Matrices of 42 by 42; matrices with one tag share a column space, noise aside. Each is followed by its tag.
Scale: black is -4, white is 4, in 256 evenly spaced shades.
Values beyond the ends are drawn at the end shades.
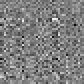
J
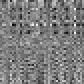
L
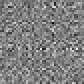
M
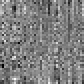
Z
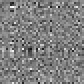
M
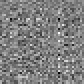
J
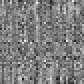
Z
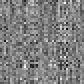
Z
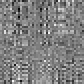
L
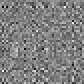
M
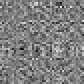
M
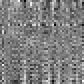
L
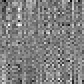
L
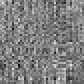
Z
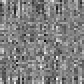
Z
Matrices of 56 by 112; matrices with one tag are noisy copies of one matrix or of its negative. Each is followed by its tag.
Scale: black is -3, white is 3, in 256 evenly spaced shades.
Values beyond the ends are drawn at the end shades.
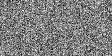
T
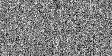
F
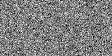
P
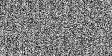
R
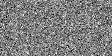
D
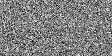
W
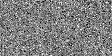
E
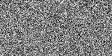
P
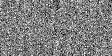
F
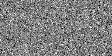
D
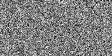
P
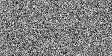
W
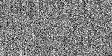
R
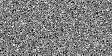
W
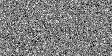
W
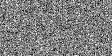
T
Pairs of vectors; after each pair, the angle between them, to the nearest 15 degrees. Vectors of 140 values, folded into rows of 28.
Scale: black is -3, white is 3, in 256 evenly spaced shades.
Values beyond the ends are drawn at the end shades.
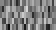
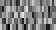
15 degrees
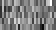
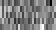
165 degrees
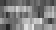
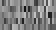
105 degrees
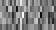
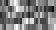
120 degrees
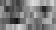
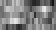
165 degrees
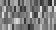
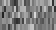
150 degrees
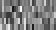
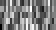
105 degrees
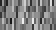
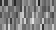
60 degrees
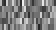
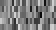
105 degrees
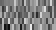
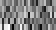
150 degrees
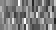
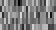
120 degrees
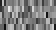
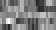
75 degrees
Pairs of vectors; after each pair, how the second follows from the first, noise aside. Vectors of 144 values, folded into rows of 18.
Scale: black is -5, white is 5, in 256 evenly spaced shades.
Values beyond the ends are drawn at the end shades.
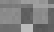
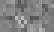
wrapped around, partly zeroed.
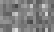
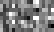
wrapped around, scaled up.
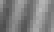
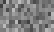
shuffled.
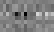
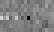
reversed, partly zeroed.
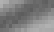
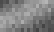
negated.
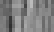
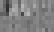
wrapped around, partly zeroed.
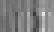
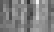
wrapped around.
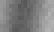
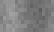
wrapped around, shrunk.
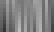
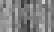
wrapped around.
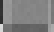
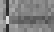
wrapped around.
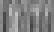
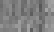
wrapped around, shrunk.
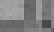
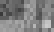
negated.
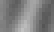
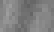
reversed, negated, shrunk.
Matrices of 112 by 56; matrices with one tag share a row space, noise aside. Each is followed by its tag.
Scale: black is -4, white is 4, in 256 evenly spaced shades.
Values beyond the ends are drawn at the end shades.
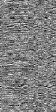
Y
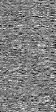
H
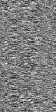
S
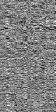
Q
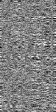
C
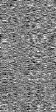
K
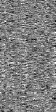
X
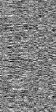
Y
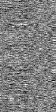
Y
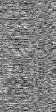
Y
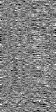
C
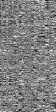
H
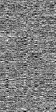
Q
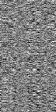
K
